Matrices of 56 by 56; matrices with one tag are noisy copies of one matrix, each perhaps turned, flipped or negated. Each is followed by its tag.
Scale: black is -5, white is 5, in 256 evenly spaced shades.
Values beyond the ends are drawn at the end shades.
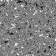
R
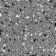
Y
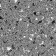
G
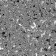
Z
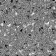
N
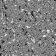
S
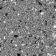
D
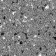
G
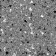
N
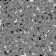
Y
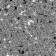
Z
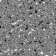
S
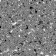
S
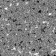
R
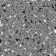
Y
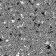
G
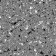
S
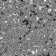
Z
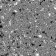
D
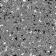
Y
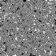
Y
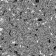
D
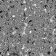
N
